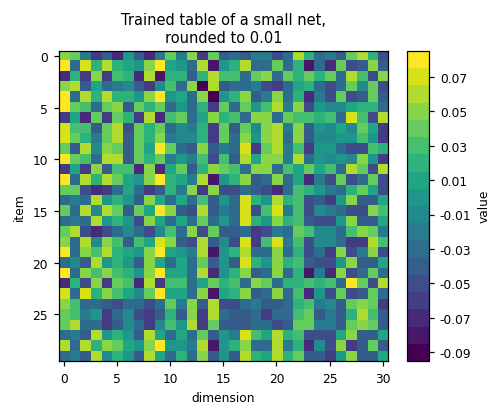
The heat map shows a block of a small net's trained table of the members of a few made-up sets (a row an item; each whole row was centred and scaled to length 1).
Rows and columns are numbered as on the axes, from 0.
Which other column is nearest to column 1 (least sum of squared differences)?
28
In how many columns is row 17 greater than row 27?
12
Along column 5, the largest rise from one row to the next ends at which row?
1
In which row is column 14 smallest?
4
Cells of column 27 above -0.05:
20
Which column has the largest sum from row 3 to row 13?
0
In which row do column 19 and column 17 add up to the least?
25
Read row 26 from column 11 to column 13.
0 0.06 -0.06
